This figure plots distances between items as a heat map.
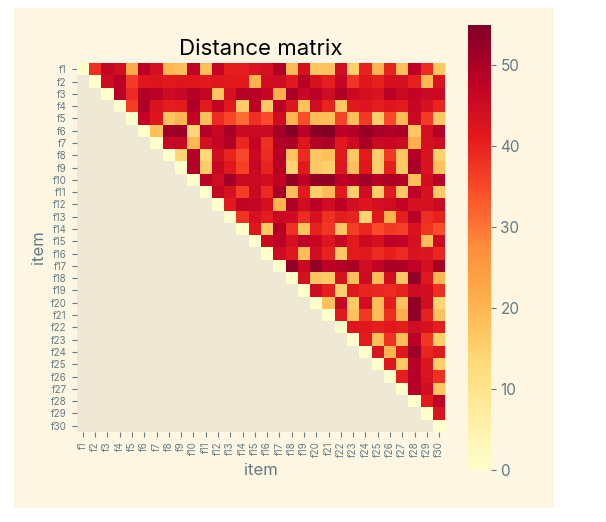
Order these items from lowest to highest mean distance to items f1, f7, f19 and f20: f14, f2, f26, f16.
f14, f16, f26, f2
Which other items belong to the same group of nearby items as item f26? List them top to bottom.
f13, f24
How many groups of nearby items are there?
6
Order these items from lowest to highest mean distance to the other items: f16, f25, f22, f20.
f25, f20, f16, f22
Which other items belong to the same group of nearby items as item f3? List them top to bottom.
f12, f17
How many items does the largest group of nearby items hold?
12
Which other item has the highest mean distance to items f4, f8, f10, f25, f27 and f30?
f17
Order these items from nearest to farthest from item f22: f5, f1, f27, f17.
f5, f27, f1, f17
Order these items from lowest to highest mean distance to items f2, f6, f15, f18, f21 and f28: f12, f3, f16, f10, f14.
f10, f14, f16, f12, f3
